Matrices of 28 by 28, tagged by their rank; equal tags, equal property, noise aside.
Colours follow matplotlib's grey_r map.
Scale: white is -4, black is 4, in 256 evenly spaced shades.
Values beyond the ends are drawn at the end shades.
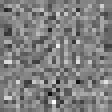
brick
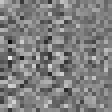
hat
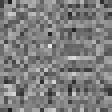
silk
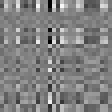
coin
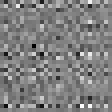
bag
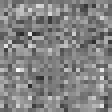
brick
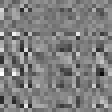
bag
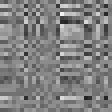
coin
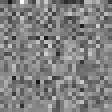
silk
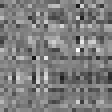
bag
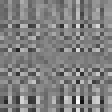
coin
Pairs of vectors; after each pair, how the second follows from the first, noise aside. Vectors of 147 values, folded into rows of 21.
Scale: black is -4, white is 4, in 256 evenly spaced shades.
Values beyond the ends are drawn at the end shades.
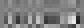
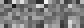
wrapped around, negated.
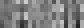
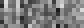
reversed, negated.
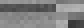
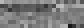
partly zeroed.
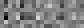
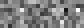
reversed, negated.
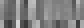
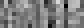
reversed, negated.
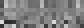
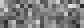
reversed, negated.
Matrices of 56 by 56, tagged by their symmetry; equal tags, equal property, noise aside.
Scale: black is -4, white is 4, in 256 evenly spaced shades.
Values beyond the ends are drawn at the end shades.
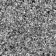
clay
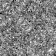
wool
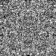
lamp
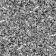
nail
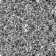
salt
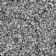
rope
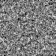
nail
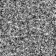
nail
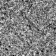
rope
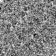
wool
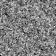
rope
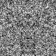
lamp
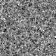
wool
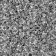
salt
